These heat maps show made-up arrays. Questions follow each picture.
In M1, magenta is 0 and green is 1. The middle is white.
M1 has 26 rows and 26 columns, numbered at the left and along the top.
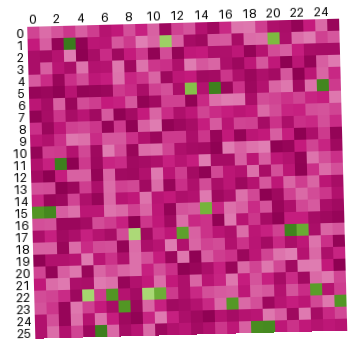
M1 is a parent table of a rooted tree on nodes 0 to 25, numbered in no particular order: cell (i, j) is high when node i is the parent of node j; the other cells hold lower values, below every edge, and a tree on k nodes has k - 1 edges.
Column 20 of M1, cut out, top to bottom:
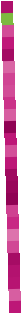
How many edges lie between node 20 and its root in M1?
7
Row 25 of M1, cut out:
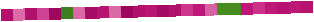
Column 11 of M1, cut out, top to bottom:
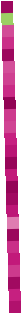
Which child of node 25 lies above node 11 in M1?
5
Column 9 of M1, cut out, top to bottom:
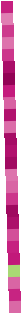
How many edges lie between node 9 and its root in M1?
2
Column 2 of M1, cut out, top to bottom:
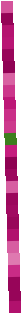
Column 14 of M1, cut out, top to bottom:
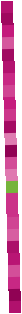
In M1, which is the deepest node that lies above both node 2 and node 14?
15
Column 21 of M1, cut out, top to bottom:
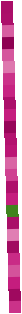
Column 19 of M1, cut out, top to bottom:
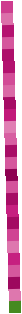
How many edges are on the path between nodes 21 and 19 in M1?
5
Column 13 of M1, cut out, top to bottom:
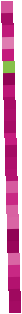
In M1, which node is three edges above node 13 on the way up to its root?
23
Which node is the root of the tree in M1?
17
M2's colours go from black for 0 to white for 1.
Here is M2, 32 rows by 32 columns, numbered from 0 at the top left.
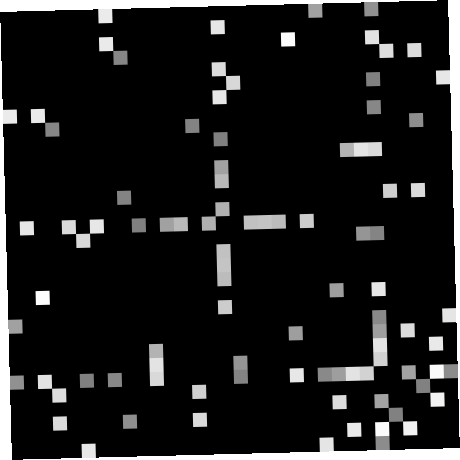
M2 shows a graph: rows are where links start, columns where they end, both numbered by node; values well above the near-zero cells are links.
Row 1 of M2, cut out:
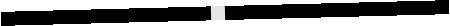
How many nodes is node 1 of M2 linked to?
1
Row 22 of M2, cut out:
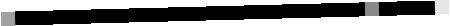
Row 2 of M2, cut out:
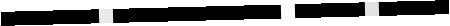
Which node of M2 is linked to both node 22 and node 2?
node 26
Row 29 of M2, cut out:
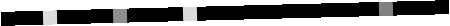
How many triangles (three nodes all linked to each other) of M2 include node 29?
4
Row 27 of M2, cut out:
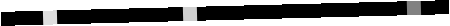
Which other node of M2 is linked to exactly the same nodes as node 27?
node 8
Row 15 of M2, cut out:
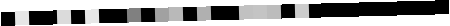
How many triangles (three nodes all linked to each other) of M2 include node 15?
0
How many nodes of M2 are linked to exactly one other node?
11
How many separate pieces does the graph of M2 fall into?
3
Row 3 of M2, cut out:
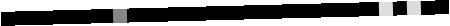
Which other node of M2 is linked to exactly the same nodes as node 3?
node 13
